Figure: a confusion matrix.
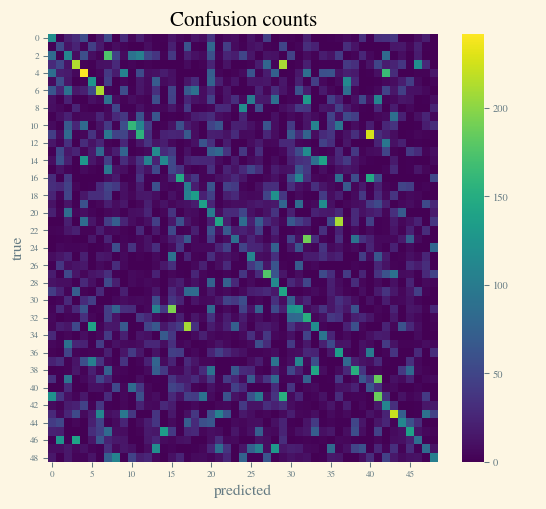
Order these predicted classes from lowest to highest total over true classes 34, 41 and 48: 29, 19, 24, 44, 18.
44, 18, 24, 19, 29
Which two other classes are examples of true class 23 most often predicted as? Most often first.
32, 38
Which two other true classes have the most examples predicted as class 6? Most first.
43, 13
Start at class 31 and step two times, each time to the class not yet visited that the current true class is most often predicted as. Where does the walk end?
7
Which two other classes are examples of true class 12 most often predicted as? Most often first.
42, 19
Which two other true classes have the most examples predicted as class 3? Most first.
46, 29
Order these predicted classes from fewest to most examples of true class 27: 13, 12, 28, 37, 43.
12, 13, 37, 28, 43
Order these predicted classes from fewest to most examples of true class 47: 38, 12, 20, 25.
12, 20, 38, 25
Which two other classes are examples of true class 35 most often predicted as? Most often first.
2, 26
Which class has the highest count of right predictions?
4
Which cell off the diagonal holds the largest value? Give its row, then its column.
11, 40
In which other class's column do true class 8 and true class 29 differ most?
24
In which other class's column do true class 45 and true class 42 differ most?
14
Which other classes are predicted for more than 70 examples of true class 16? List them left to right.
31, 36, 40
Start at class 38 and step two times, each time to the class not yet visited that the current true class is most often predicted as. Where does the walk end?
17
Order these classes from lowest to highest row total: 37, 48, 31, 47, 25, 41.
25, 48, 37, 47, 41, 31
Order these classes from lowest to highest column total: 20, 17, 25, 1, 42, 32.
1, 25, 42, 17, 32, 20
